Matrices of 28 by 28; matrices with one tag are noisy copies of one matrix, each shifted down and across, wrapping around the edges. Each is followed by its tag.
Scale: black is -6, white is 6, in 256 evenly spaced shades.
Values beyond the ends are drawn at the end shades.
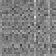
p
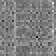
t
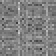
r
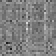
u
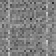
t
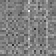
t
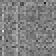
p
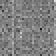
p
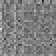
p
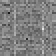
r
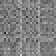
t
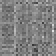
u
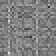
r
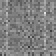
t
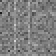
p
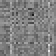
u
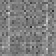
t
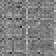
r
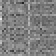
r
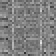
r
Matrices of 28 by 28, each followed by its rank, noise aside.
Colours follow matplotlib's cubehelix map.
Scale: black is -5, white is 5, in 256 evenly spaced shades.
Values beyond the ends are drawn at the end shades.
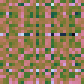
two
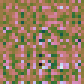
three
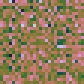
four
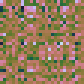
three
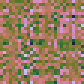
three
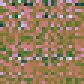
three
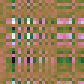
one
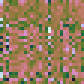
four
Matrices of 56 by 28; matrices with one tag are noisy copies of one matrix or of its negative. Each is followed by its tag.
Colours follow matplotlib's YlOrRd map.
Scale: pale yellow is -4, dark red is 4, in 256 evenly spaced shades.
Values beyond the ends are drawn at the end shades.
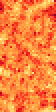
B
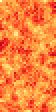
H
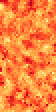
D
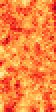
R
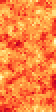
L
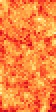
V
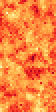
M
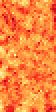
R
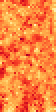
R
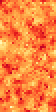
H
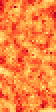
B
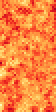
R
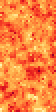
M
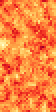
H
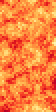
L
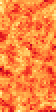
B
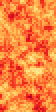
M
